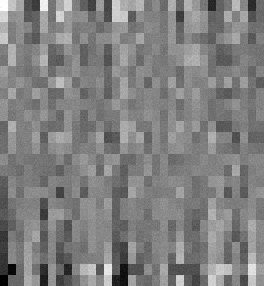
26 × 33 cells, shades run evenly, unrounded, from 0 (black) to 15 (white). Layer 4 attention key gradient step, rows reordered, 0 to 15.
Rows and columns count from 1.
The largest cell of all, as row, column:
1, 1
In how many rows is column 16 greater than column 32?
14
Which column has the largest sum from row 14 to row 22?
27
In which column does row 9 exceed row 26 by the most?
16
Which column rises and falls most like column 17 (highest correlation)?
23
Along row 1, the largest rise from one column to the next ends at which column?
6
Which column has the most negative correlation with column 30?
5
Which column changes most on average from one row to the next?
8
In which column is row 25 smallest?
2
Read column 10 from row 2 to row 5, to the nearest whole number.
8 7 7 8
